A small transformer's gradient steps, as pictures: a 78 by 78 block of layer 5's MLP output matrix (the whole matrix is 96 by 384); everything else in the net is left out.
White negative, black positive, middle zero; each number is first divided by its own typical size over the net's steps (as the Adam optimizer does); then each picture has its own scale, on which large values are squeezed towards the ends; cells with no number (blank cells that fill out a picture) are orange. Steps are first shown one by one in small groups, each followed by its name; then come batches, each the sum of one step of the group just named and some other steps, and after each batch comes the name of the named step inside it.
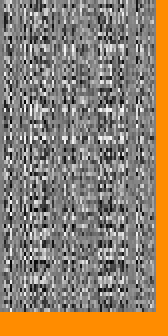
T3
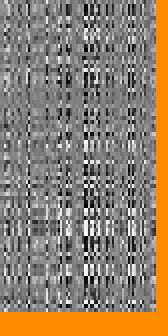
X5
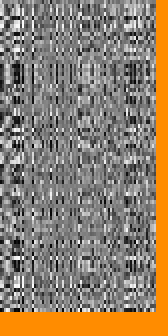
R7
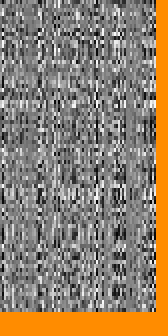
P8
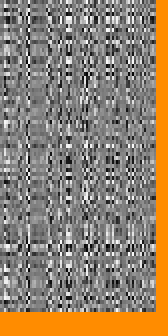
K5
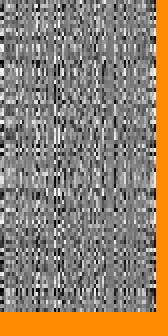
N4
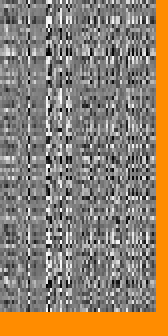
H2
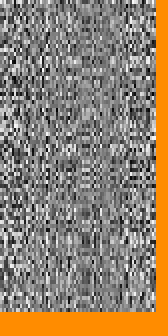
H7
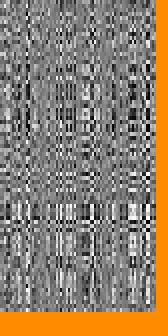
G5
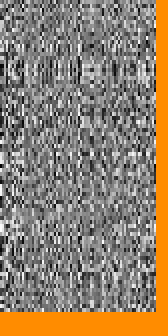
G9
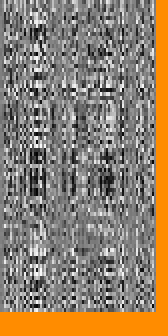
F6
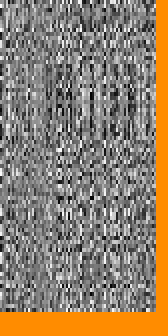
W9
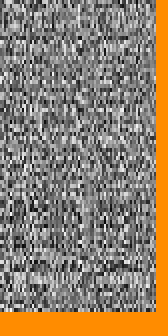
T3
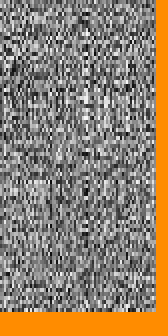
G5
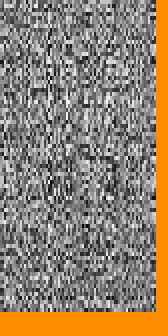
N4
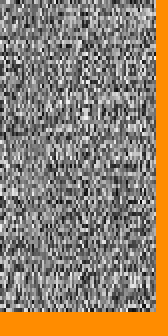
G9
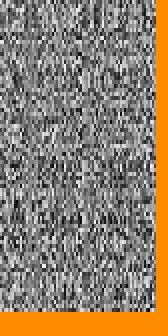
H7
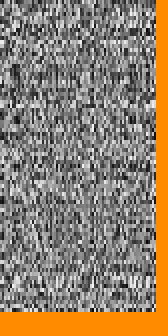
P8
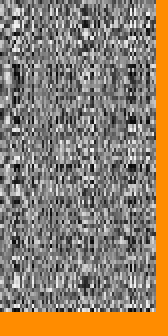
R7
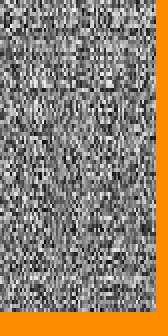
T3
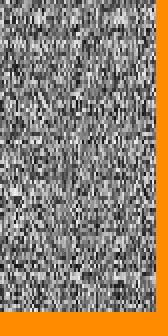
G9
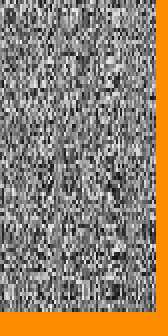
P8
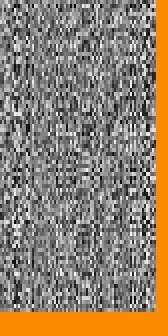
G5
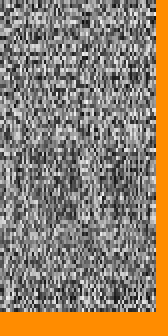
N4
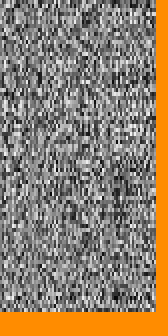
P8
